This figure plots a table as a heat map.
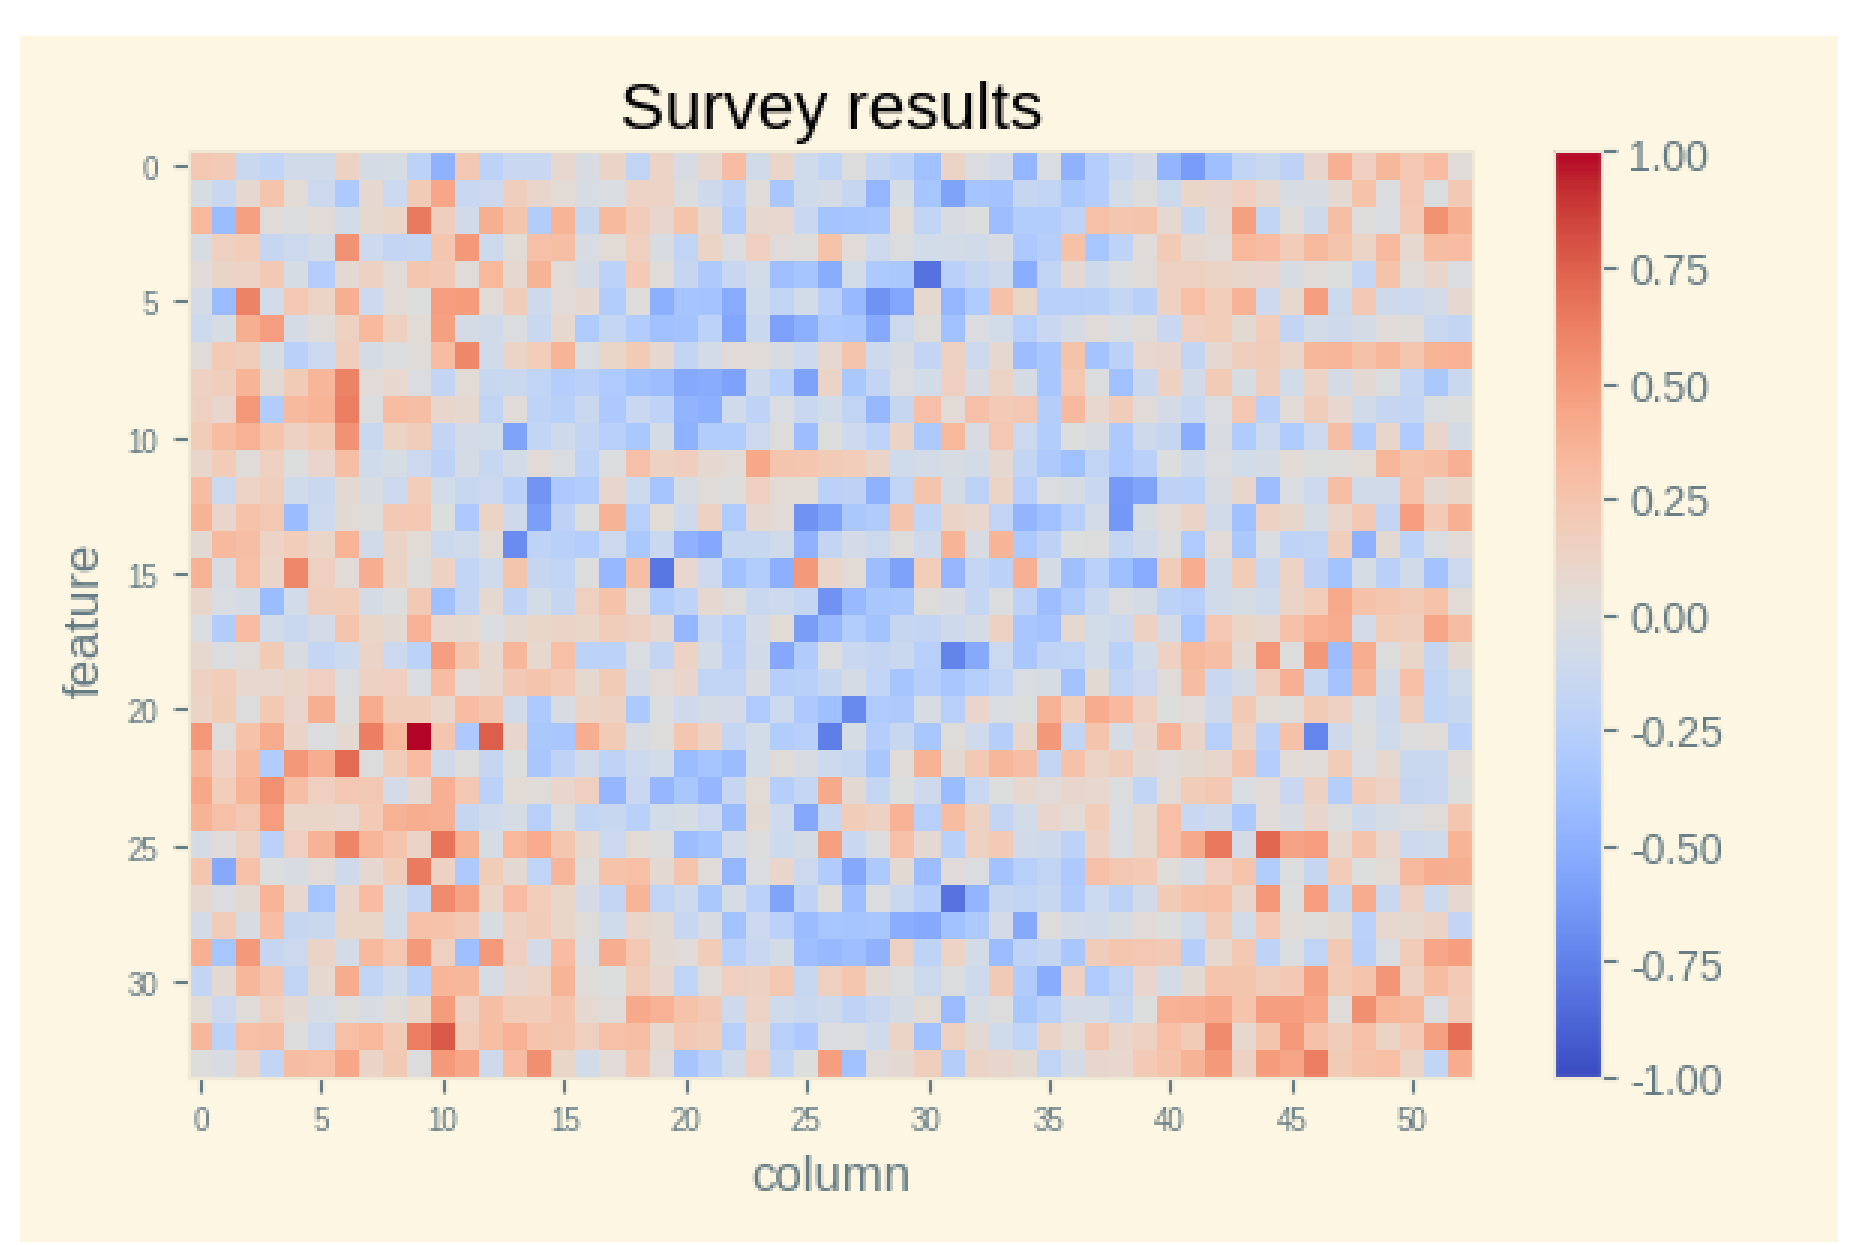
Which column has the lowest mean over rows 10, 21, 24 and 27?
25
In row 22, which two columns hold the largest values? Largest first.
6, 4
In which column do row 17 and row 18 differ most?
47
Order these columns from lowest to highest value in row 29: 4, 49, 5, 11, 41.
11, 41, 4, 49, 5
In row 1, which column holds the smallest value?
31
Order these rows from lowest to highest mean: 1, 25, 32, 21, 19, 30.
1, 19, 21, 30, 25, 32
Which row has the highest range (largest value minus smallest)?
21
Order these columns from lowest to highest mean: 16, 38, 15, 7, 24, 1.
24, 38, 16, 1, 15, 7
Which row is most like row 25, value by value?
33
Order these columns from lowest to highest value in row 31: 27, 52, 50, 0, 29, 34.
34, 27, 29, 0, 52, 50
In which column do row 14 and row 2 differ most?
13
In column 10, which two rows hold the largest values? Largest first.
32, 25
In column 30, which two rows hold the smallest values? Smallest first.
4, 28
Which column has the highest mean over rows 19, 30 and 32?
10
